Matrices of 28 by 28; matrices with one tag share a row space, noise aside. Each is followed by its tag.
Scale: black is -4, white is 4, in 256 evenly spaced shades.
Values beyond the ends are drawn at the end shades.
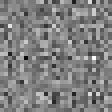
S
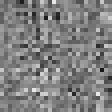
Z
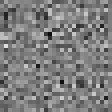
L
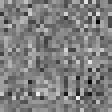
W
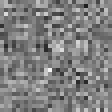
L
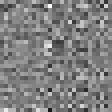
L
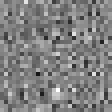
S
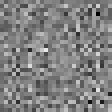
W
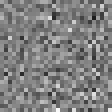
S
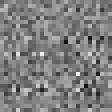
W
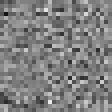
L
